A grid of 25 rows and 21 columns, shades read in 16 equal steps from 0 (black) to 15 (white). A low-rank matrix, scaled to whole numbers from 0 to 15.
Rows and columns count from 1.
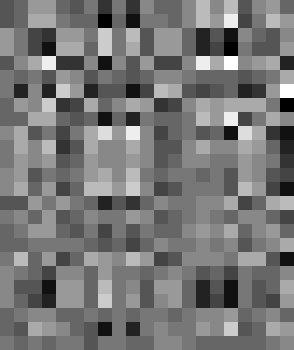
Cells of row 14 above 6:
13
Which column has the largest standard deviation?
17
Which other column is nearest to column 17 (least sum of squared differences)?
15
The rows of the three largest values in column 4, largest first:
5, 8, 11
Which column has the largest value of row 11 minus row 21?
4
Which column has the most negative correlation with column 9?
21
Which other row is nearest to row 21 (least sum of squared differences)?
22
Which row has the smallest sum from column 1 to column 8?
7
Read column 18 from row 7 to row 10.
2 10 4 13
